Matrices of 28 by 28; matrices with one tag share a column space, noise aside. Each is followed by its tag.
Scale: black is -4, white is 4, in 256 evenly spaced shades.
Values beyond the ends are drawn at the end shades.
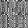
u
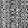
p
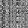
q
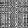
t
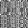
u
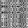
t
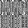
u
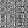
t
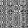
q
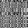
u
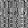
u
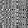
p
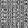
p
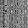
q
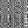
t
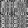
u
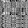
u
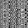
p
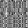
u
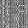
q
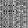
q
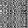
q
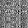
q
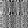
u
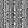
p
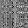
t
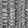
p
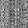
p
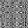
t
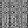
t
